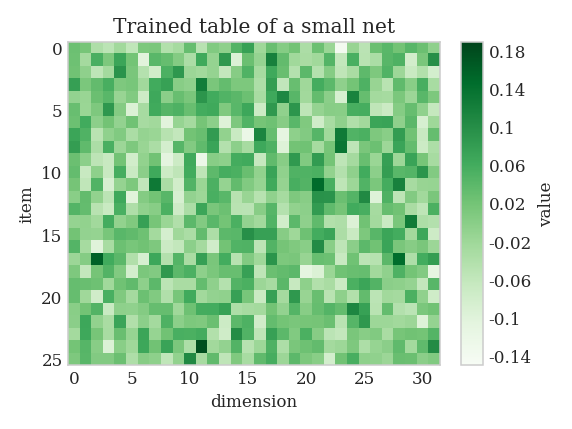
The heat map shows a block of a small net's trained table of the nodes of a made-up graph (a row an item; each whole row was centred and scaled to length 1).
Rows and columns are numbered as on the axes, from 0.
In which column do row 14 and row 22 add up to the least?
30
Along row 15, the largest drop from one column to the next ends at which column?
31
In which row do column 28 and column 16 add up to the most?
7
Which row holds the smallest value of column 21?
18
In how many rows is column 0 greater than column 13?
17
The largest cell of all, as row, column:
24, 11
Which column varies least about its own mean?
0
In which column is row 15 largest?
15
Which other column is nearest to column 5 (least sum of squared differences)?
26
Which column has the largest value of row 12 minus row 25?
22
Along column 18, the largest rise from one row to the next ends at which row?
4
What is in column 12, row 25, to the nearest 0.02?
0.04
